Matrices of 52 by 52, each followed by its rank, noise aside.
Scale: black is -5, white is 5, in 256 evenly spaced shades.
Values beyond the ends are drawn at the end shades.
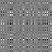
one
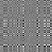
one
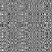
three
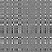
one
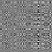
three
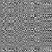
three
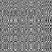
three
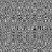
four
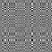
one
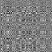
three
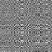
three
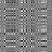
one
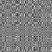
three
